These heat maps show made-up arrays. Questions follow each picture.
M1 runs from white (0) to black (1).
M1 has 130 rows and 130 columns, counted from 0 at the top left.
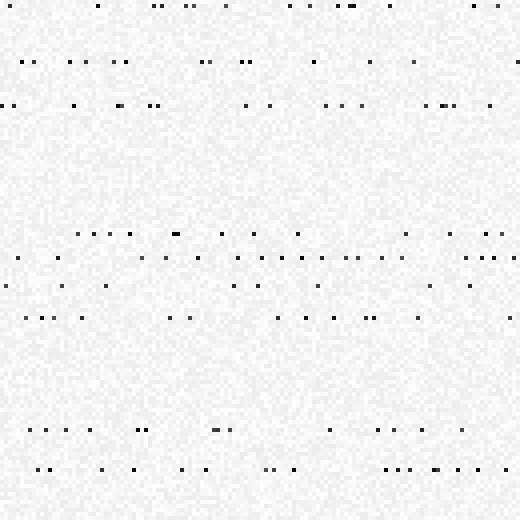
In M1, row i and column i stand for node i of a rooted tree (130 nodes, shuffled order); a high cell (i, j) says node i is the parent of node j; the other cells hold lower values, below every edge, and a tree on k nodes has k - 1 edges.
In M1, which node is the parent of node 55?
58
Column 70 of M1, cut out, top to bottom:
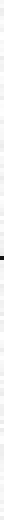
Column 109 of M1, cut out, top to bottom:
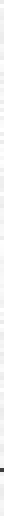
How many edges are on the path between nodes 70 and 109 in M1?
4
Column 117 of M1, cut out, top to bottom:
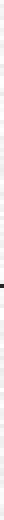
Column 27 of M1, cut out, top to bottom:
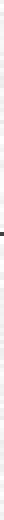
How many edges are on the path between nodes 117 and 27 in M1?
3
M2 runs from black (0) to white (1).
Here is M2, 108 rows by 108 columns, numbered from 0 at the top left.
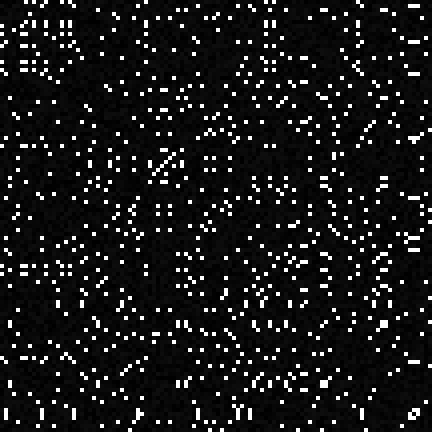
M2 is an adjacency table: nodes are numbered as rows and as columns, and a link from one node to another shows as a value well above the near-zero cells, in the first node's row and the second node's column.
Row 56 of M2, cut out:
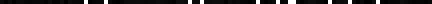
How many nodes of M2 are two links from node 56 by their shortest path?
9
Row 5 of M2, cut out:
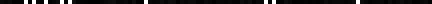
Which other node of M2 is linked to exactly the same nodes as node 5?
node 0
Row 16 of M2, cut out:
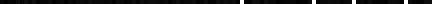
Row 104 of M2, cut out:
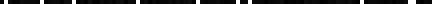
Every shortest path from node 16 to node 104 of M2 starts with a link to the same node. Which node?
node 101
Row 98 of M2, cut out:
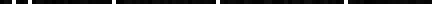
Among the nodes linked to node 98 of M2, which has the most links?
node 86
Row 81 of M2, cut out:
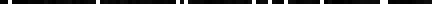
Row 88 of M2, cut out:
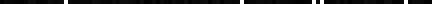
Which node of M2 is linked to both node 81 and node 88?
node 80
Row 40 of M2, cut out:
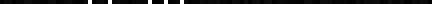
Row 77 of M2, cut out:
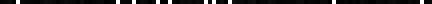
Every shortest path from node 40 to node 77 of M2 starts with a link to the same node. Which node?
node 41
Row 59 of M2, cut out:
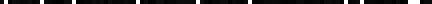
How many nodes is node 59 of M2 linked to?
11
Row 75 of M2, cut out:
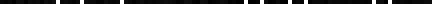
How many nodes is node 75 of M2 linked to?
9
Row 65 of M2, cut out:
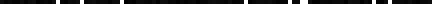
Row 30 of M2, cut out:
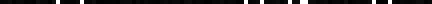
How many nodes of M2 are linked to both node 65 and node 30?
8
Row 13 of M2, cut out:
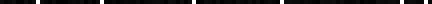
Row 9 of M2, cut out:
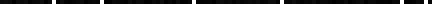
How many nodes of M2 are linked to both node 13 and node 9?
5
